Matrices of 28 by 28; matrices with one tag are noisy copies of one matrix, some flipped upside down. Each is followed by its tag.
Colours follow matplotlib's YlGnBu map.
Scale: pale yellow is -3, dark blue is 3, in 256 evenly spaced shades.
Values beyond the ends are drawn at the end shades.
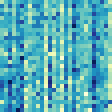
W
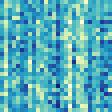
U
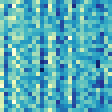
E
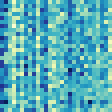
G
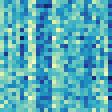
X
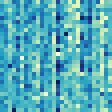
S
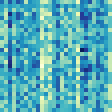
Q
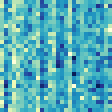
E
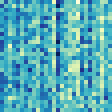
S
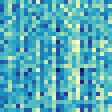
S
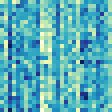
Q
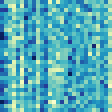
G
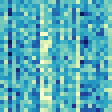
Q
